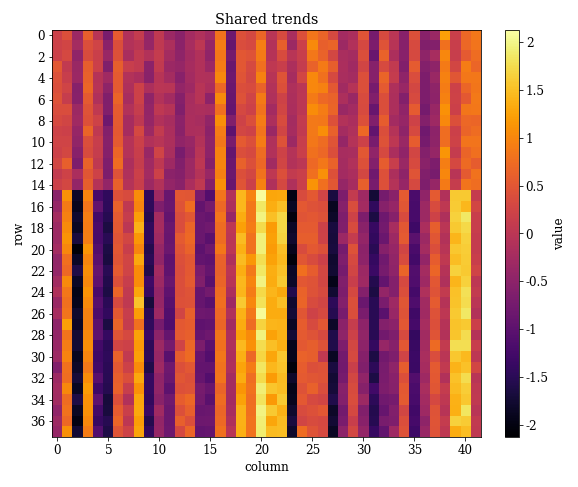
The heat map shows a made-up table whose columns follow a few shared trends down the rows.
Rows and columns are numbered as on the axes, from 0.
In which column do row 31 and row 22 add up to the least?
23
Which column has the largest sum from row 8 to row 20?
20
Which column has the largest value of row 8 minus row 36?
27
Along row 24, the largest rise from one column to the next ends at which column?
3
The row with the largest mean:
4
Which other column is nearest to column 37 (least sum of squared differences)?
34
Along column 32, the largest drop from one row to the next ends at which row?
15
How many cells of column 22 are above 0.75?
23
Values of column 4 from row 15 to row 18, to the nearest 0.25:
-1.25 -1 -1.25 -1.25
